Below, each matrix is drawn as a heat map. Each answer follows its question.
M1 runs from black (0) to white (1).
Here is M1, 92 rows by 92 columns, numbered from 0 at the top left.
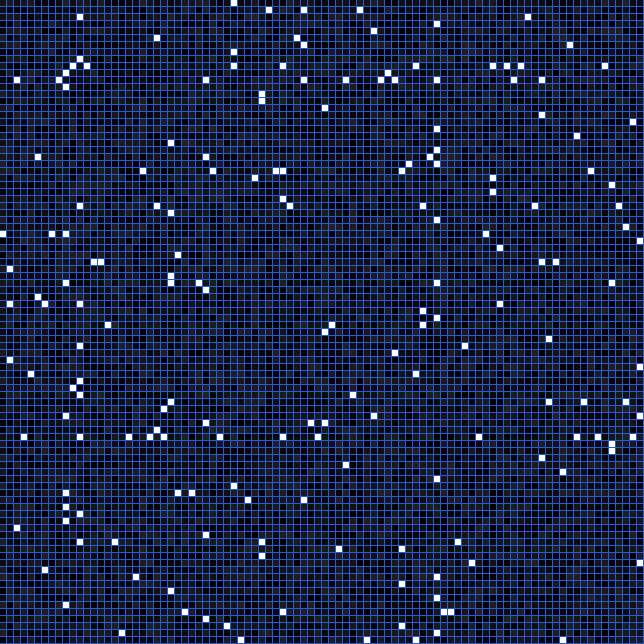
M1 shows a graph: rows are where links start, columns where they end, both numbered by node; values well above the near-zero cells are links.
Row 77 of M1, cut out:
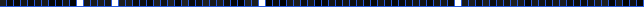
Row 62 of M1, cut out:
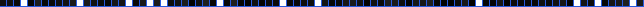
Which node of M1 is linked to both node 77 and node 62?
node 11
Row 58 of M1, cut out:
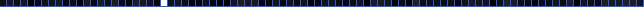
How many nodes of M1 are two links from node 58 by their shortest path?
1
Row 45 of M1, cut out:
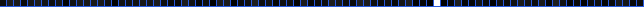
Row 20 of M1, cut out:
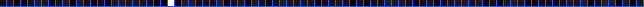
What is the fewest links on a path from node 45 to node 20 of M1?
4
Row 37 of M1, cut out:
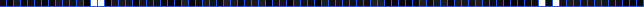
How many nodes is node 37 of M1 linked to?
4
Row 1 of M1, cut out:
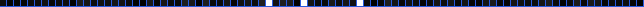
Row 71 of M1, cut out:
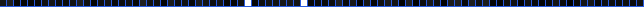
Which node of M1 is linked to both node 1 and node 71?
node 43
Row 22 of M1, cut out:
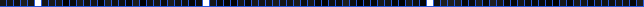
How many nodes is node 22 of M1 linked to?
3
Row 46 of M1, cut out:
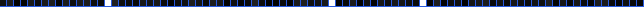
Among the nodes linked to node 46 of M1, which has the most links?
node 60
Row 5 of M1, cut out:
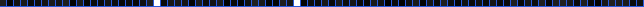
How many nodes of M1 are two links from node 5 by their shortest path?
2
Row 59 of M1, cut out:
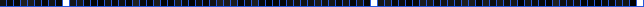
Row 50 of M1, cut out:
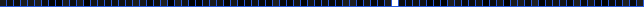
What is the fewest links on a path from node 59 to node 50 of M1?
6
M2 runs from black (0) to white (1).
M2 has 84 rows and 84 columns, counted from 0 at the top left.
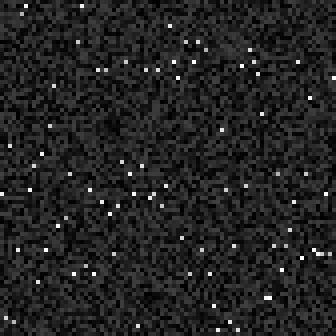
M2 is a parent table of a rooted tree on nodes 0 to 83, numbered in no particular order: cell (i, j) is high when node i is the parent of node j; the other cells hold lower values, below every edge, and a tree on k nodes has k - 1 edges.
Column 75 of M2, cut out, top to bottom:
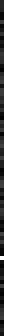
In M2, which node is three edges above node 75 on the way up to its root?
68
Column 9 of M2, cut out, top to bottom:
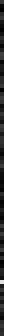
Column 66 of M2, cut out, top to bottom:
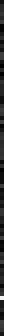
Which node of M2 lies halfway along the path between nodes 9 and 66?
67
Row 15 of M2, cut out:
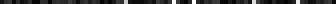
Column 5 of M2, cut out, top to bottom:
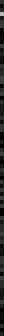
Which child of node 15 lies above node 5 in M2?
63
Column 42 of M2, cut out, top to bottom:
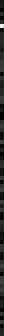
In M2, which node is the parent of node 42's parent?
1
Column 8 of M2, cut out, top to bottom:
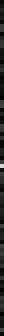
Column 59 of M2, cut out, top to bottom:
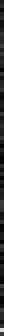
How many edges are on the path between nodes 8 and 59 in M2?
9
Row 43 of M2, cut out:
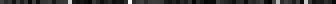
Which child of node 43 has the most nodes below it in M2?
17
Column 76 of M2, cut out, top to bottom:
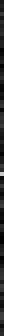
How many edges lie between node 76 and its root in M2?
2
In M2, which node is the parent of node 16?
54
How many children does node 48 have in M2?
4
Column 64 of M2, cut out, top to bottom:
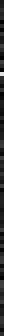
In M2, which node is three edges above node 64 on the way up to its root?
61
